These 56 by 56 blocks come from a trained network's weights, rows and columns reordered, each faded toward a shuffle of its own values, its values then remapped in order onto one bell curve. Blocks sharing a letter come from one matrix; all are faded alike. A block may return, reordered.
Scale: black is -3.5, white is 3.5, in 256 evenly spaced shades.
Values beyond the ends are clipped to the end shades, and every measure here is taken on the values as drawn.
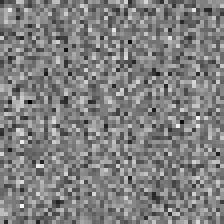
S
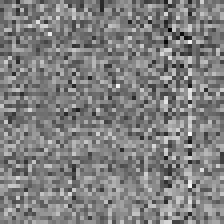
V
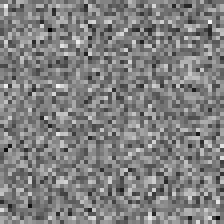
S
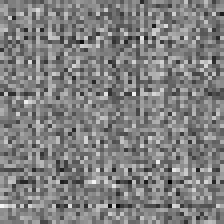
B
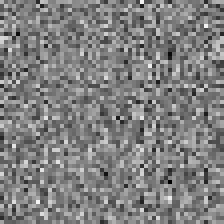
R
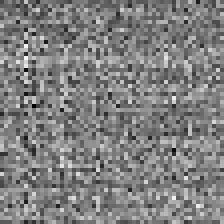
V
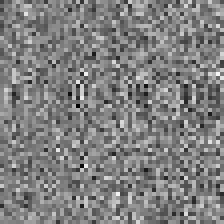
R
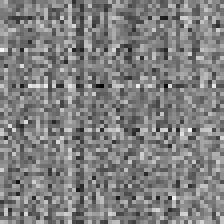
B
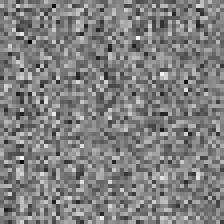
R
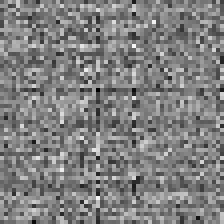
V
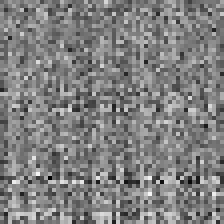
B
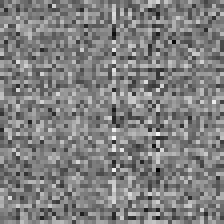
V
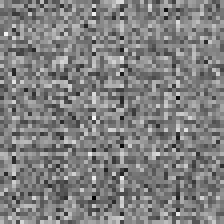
V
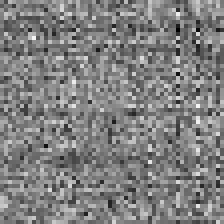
V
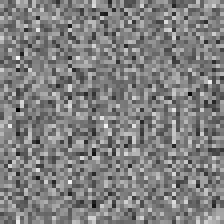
R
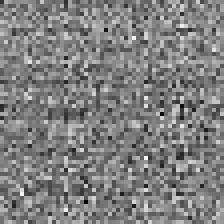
V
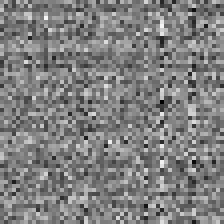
V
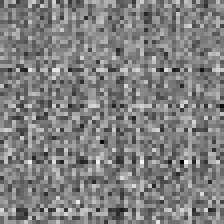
B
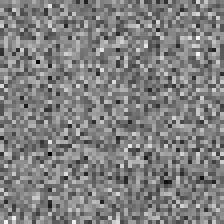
S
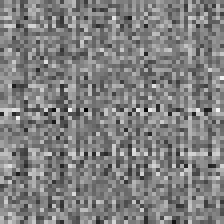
B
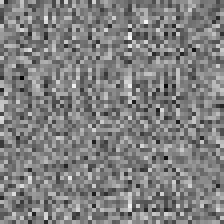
R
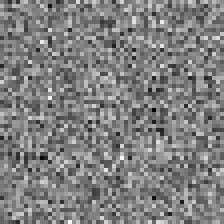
R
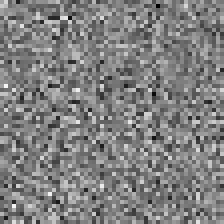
S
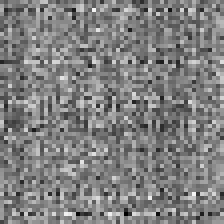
B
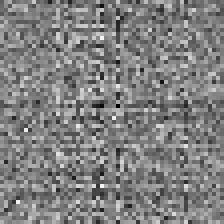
V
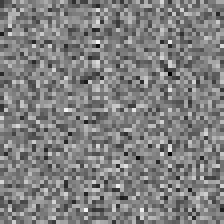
R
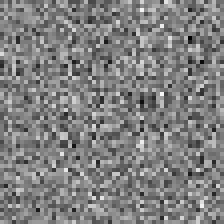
R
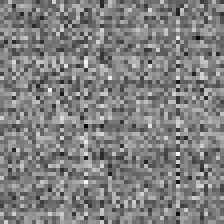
V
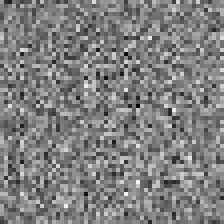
R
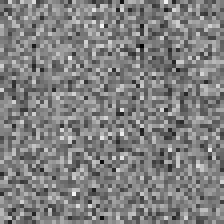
S
